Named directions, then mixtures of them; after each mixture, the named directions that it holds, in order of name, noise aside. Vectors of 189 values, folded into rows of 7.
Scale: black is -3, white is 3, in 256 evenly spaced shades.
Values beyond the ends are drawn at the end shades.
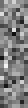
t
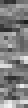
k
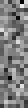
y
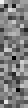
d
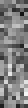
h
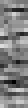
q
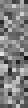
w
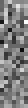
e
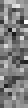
e, q, t.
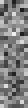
d, q, t.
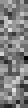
k, w.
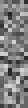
w.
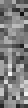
h.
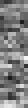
k.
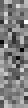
e.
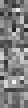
q, t.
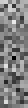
d, t.
